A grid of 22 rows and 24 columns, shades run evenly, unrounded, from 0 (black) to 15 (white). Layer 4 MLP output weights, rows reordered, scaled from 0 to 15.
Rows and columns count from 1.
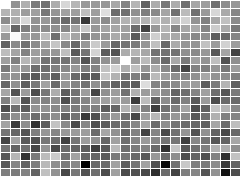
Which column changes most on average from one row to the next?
2
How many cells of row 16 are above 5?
20
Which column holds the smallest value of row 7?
24
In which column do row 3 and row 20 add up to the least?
9
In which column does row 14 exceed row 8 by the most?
23
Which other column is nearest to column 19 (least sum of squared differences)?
4
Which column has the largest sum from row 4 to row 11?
16
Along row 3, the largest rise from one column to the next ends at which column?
10
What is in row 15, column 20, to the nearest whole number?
5
